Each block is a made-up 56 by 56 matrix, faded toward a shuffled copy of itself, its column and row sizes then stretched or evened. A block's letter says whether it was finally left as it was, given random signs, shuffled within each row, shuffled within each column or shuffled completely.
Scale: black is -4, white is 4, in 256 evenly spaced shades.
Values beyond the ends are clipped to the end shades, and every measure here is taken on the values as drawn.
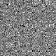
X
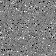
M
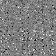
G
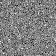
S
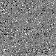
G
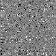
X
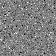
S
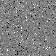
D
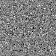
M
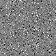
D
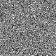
D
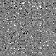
X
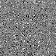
G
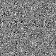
G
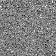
M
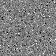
S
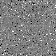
M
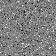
S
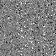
D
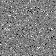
M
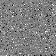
M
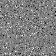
M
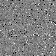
M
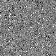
D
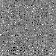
X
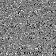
M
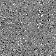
G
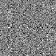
X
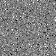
G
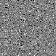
X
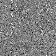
D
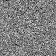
S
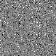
X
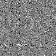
G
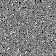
S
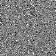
G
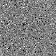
G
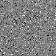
X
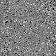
G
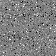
M
